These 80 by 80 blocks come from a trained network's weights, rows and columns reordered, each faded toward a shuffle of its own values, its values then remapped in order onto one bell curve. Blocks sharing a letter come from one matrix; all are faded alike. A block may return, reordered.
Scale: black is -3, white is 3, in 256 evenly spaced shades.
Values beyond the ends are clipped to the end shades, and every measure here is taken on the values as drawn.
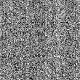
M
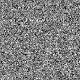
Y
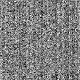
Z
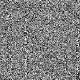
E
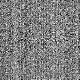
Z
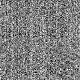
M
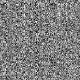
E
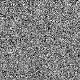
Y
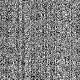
Z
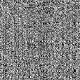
Z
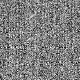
M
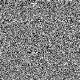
Y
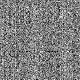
M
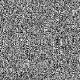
E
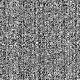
Z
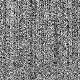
Z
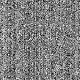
Z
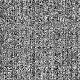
Z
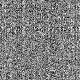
M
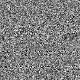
Y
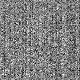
Z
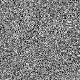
Y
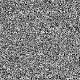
Y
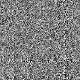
E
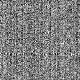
Z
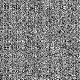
Z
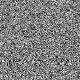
Y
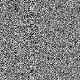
E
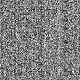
M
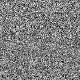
Y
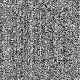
M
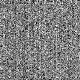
M
